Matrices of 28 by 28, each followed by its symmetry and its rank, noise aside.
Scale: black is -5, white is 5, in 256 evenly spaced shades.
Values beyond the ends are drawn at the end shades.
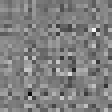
antisymmetric, rank four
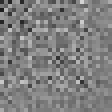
symmetric, rank four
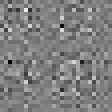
no symmetry, rank three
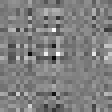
antisymmetric, rank two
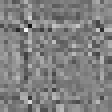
antisymmetric, rank four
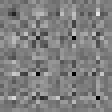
symmetric, rank two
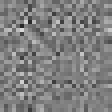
antisymmetric, rank four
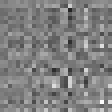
no symmetry, rank three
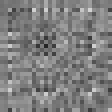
symmetric, rank three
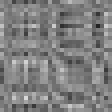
antisymmetric, rank two
